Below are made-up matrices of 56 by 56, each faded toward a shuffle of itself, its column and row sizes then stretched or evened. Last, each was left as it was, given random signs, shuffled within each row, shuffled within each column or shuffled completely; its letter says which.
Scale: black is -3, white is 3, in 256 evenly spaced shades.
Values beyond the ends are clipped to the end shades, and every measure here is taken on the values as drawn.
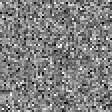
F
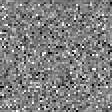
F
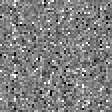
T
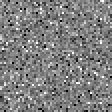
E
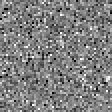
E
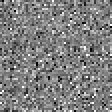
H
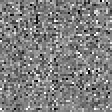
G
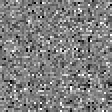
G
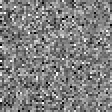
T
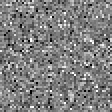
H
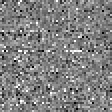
G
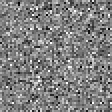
G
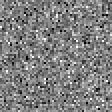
E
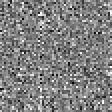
G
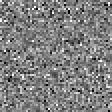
F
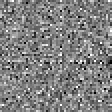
G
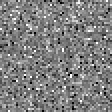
E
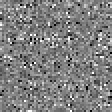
G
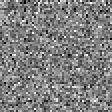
F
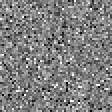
E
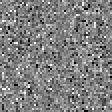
T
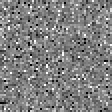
T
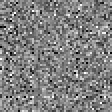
G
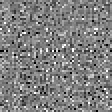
H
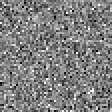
E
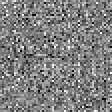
H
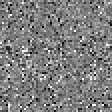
G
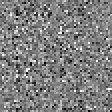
G
